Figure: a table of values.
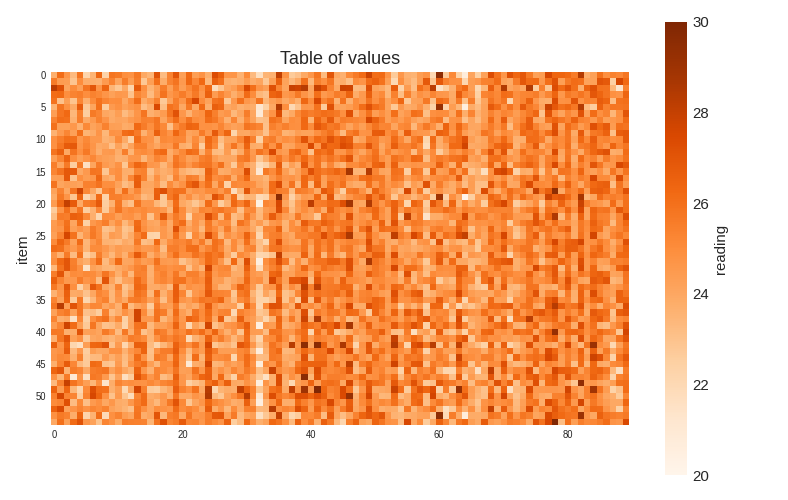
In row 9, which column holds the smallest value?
28
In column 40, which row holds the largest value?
20
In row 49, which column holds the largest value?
41
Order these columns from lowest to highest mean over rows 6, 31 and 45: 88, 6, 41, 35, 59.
88, 59, 6, 41, 35
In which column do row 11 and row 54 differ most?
45
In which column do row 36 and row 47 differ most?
3
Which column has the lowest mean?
32
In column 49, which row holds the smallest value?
37
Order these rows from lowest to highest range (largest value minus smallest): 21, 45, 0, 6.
21, 6, 45, 0
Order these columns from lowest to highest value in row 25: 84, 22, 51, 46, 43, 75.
51, 22, 43, 75, 84, 46
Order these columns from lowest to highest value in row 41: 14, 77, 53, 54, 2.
54, 14, 77, 2, 53
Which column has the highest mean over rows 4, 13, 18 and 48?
78
